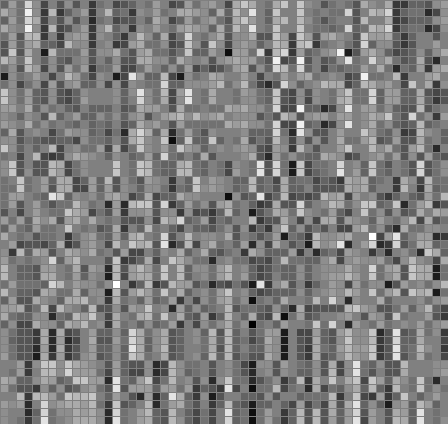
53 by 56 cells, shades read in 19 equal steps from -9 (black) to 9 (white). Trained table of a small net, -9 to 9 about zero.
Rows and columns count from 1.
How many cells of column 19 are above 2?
18
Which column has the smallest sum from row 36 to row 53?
32
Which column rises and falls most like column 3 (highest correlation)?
51
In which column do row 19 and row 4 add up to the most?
44
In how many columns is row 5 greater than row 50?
25
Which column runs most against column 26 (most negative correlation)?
53
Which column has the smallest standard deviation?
13
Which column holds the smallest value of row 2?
54
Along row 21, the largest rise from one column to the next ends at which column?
38
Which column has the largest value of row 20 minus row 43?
5
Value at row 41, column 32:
-9
